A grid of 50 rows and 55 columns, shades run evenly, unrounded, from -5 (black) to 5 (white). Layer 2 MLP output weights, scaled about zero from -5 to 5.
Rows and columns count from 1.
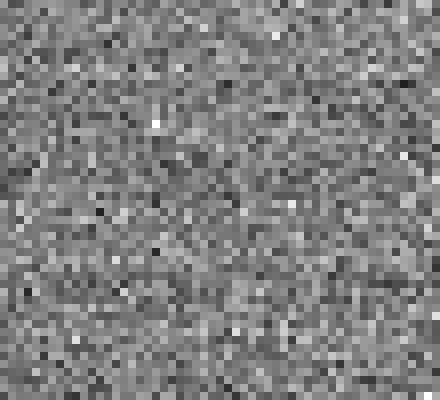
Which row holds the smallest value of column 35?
15
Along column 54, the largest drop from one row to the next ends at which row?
31
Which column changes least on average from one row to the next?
25
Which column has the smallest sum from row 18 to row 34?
20
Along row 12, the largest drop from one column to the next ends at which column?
7
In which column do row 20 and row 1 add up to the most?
51
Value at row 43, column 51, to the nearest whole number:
3
